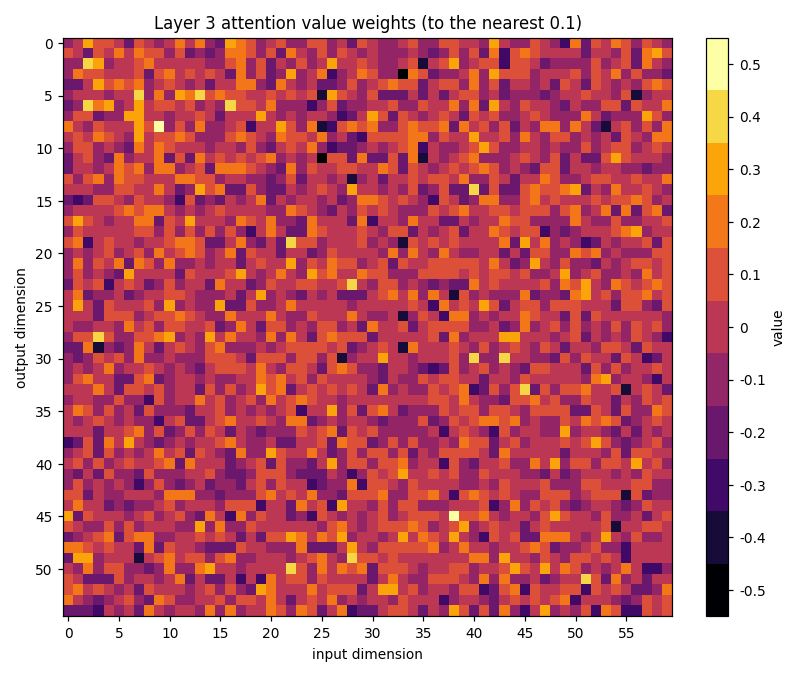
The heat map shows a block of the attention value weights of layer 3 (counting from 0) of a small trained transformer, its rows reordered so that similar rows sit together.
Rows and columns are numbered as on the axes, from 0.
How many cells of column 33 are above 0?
19
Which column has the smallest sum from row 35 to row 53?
55
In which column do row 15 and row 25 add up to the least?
36
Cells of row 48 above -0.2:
50
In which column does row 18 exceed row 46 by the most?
54
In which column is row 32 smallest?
58
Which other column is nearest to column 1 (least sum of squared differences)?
10
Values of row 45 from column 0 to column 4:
0.3 -0.2 0.1 0 0
